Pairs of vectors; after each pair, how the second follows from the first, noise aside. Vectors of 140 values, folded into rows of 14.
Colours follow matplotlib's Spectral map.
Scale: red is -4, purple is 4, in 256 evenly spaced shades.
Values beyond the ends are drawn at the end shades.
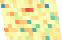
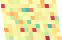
sign-scrambled.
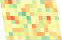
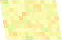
wrapped around, negated, shrunk.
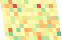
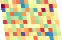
reversed, negated, scaled up.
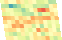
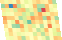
sign-scrambled.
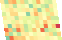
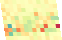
partly zeroed.
